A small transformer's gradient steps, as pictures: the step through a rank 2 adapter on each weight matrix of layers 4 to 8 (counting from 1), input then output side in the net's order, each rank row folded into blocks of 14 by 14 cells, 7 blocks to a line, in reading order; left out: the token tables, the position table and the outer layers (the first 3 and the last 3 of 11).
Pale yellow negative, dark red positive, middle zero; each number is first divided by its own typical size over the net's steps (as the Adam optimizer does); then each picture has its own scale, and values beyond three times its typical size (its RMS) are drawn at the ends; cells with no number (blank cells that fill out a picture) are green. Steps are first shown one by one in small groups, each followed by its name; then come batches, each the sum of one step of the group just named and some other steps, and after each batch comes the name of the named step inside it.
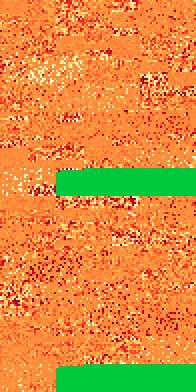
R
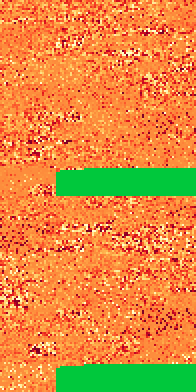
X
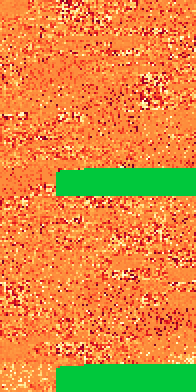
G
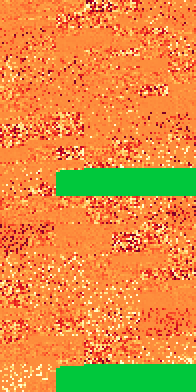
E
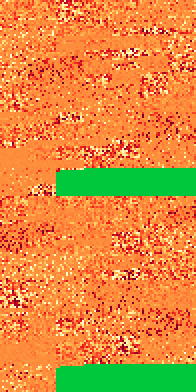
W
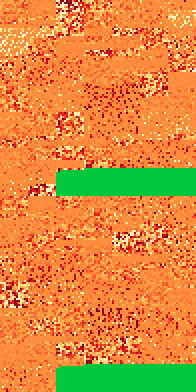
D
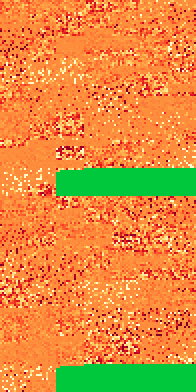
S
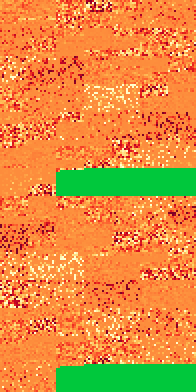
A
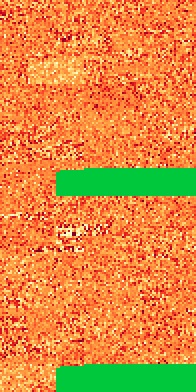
X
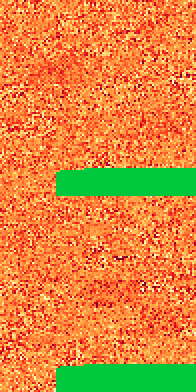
A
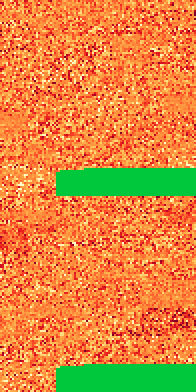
S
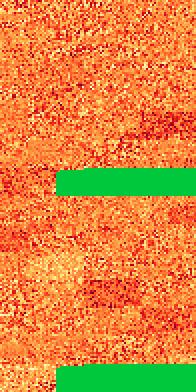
W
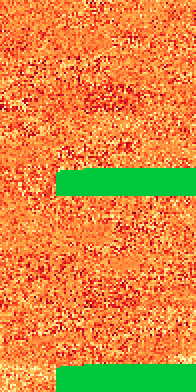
S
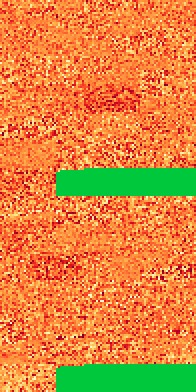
E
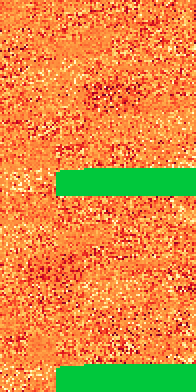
S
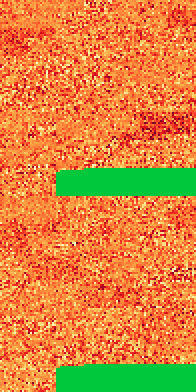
A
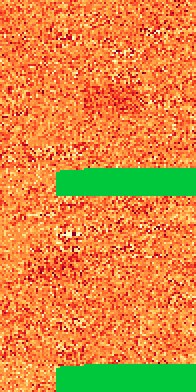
D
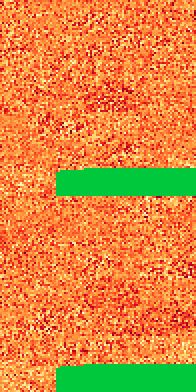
S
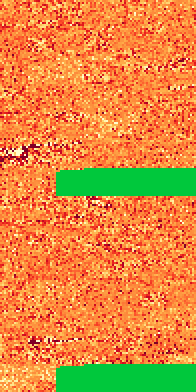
S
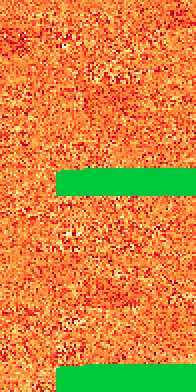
G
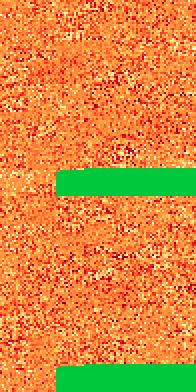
A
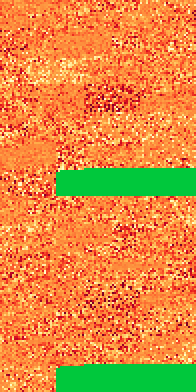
S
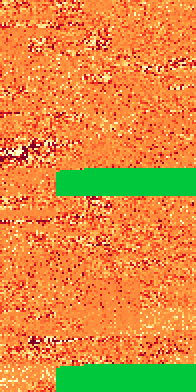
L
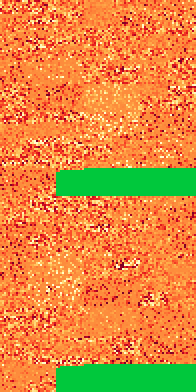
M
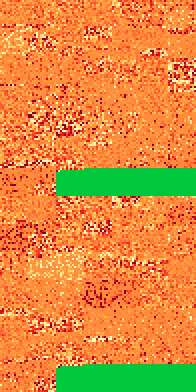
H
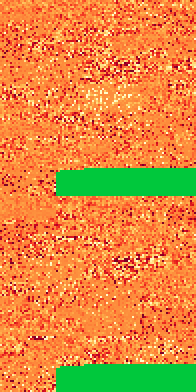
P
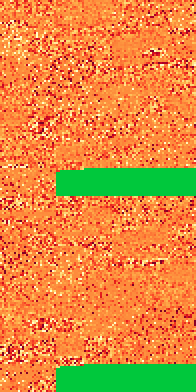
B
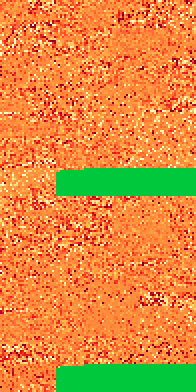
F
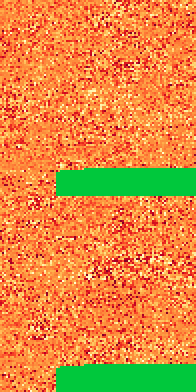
P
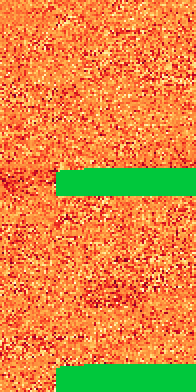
P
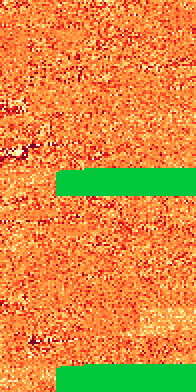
L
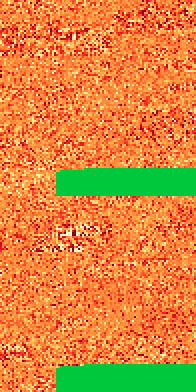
F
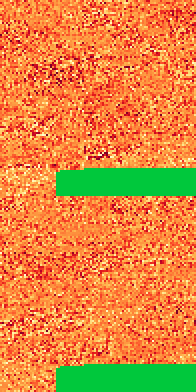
B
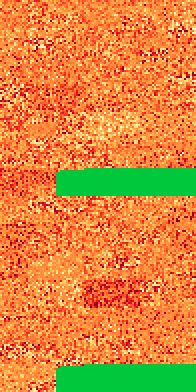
M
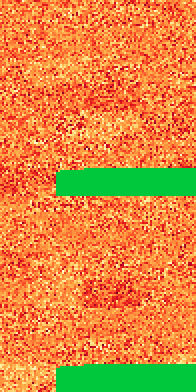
M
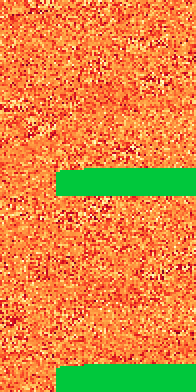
F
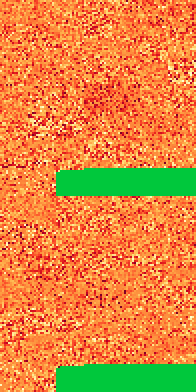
H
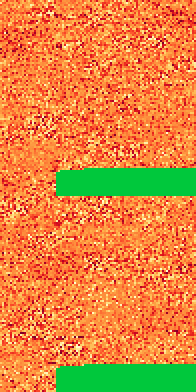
P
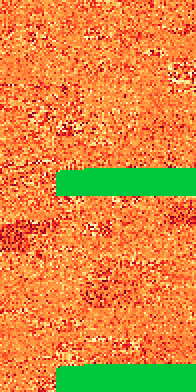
H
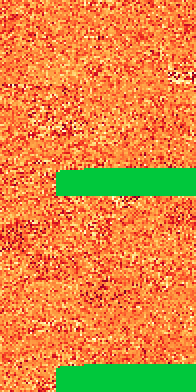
H
